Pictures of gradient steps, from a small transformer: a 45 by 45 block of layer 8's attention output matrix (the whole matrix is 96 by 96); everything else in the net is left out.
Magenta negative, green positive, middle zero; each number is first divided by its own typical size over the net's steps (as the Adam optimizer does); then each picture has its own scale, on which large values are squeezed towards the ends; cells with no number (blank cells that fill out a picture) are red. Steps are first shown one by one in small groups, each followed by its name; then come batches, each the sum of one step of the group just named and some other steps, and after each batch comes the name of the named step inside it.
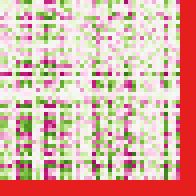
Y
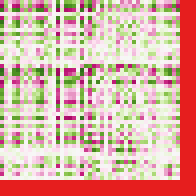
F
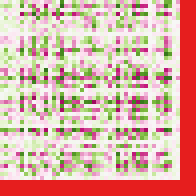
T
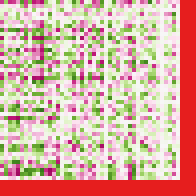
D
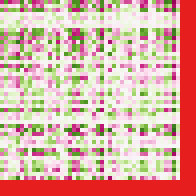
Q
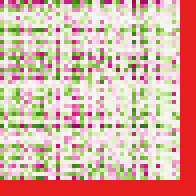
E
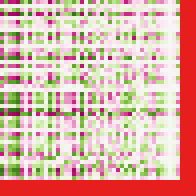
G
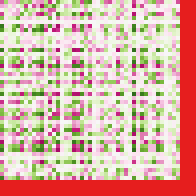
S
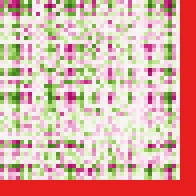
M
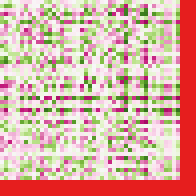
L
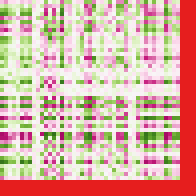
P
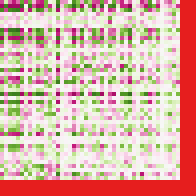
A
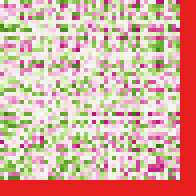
S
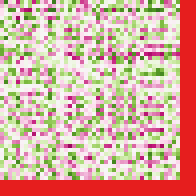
M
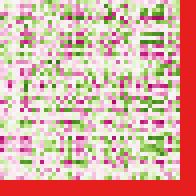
L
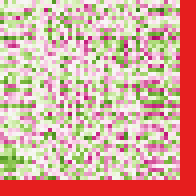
P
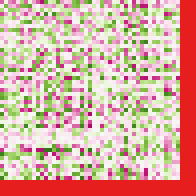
E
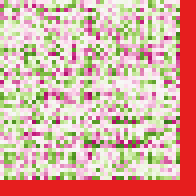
F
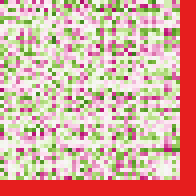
Q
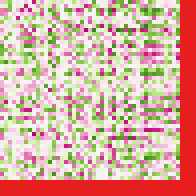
L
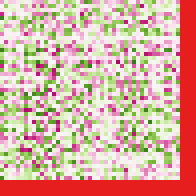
S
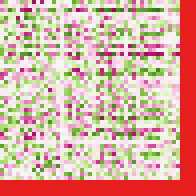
E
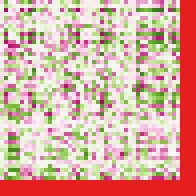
G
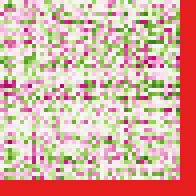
L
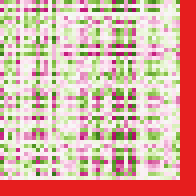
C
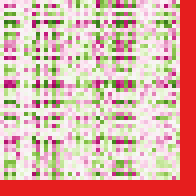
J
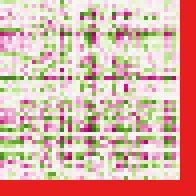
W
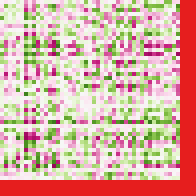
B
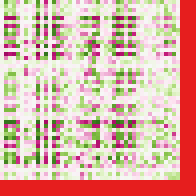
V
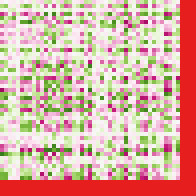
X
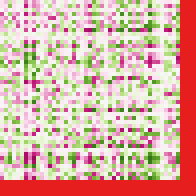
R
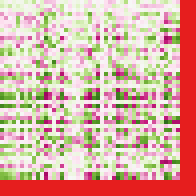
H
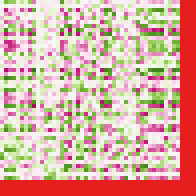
W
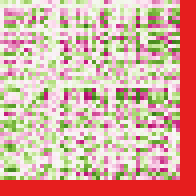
H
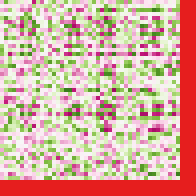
C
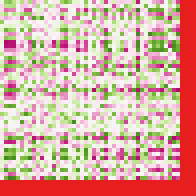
B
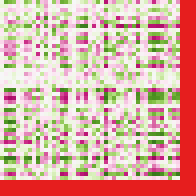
V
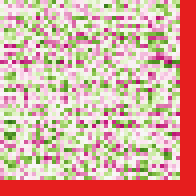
V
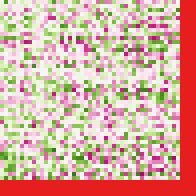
X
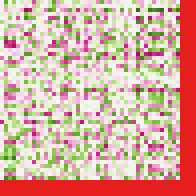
B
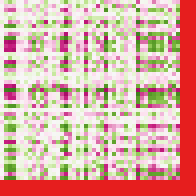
J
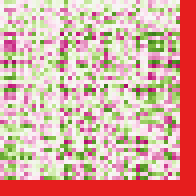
W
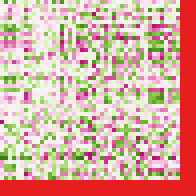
W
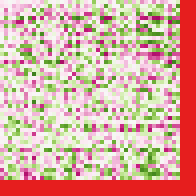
R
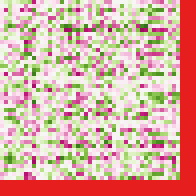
R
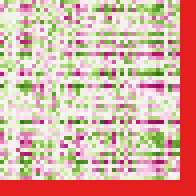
C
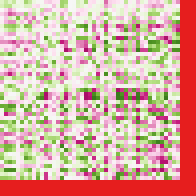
H
